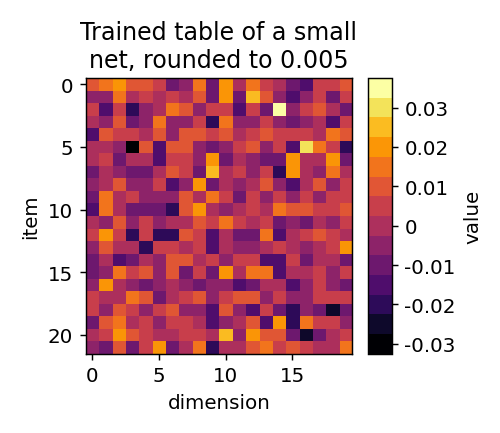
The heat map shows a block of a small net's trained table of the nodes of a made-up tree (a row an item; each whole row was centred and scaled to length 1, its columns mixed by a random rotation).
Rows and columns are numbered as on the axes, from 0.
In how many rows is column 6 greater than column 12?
7
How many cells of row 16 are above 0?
2
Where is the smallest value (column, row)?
3, 5
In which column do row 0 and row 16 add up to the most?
1
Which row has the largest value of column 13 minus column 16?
20
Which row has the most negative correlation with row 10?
18
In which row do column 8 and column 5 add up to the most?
21
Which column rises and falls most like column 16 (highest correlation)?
17
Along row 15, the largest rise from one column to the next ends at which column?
10
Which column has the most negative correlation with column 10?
16
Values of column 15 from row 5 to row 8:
-0.015 0.02 0.02 -0.015
